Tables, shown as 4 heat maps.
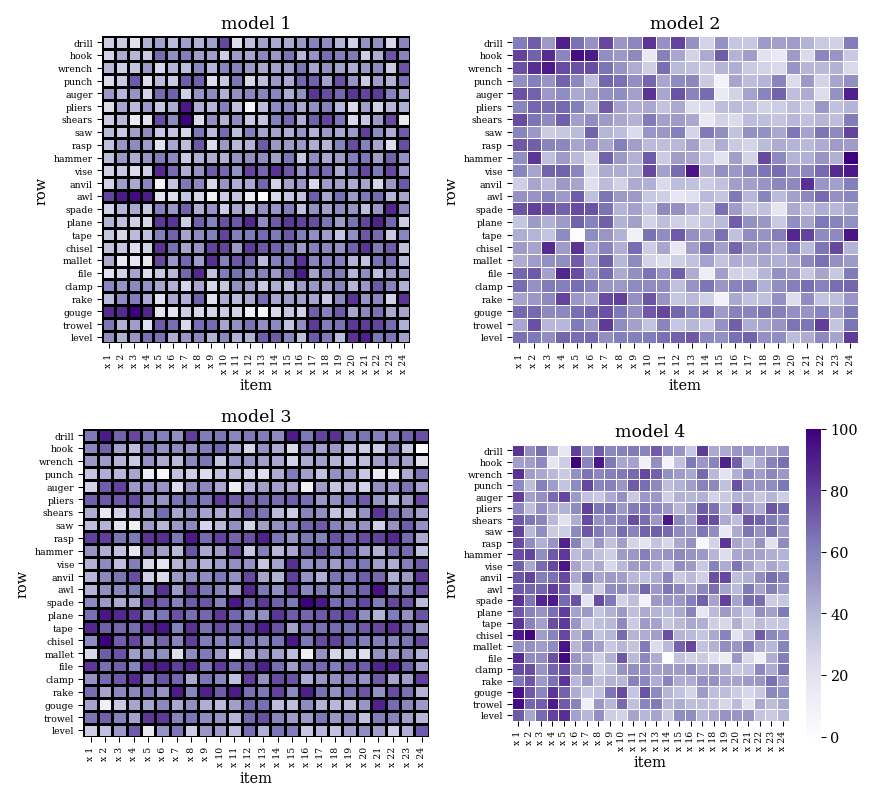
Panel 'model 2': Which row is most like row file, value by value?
drill
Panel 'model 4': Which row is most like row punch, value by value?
pliers
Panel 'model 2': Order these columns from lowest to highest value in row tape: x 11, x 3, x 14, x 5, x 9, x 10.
x 5, x 9, x 3, x 14, x 11, x 10
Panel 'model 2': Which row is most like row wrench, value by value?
spade
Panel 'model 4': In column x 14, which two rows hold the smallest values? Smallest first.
file, hook
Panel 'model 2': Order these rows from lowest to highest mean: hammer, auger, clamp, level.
hammer, auger, clamp, level
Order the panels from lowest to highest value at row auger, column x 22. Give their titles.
model 2, model 4, model 3, model 1
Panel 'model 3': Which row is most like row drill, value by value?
chisel
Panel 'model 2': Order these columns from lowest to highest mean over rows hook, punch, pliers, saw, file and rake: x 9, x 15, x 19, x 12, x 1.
x 15, x 19, x 9, x 12, x 1
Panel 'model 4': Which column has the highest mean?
x 1
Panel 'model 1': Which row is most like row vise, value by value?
chisel
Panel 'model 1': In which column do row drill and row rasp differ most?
x 20
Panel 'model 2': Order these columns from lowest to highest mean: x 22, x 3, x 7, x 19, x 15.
x 15, x 19, x 22, x 3, x 7
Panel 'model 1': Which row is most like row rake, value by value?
rasp
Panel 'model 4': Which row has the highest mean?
shears
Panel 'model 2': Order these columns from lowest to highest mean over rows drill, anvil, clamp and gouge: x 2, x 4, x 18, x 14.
x 14, x 18, x 2, x 4
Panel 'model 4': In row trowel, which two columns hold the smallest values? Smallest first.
x 7, x 21
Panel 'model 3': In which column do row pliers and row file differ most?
x 22
